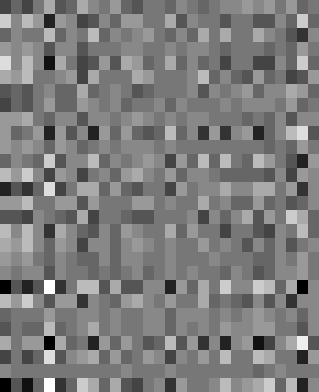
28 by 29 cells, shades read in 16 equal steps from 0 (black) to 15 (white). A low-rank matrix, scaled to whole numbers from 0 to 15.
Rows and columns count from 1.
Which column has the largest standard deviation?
5
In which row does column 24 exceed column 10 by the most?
21
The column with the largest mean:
3
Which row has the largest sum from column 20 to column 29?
28
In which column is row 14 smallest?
1
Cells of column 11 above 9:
2
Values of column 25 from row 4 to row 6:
6 4 6
